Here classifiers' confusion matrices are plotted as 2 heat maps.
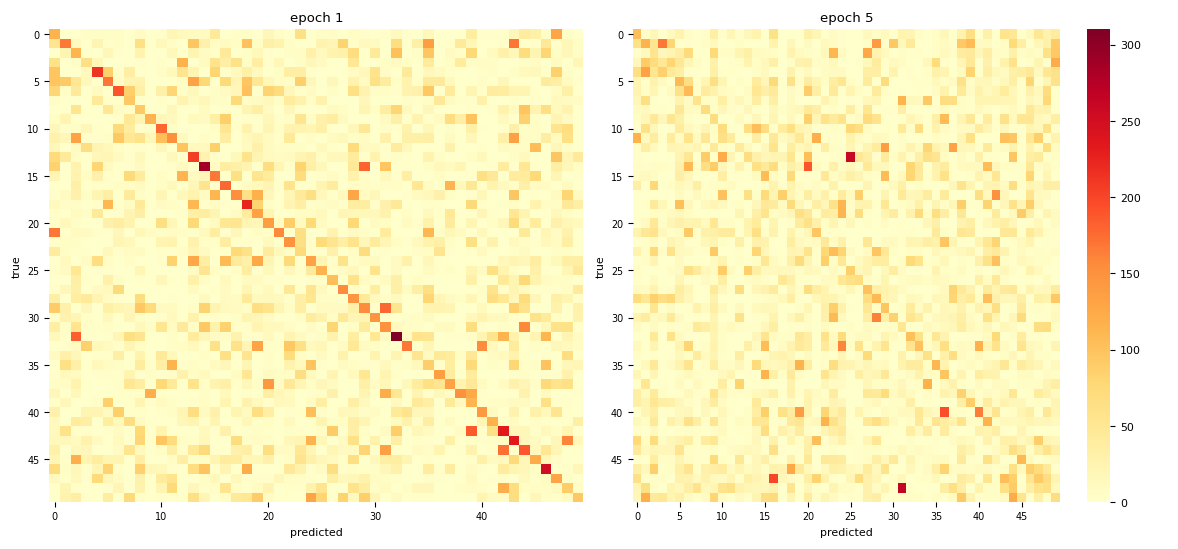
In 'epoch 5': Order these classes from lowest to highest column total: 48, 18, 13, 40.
13, 40, 48, 18
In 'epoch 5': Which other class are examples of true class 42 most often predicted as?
15
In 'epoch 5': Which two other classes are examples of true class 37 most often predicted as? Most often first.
34, 12
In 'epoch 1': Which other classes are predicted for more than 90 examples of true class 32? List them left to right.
2, 42, 46
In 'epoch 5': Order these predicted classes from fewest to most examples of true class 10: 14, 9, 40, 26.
9, 40, 26, 14
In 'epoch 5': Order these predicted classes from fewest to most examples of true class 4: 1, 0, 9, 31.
31, 9, 0, 1
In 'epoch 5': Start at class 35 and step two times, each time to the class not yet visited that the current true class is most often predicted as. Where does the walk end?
24
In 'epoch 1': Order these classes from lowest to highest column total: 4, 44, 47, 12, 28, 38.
38, 12, 4, 47, 44, 28
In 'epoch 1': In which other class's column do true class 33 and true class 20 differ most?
40
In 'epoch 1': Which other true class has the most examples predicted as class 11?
35
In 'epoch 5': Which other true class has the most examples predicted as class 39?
1
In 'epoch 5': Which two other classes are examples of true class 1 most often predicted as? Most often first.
3, 28
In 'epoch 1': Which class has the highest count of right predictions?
32
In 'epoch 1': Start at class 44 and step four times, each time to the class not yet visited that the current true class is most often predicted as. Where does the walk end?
13
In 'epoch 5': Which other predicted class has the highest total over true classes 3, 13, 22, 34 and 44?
25
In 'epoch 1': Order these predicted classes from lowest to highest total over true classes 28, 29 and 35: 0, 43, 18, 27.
27, 18, 0, 43
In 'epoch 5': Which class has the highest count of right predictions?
40
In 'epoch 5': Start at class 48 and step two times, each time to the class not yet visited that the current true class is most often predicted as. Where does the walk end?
47
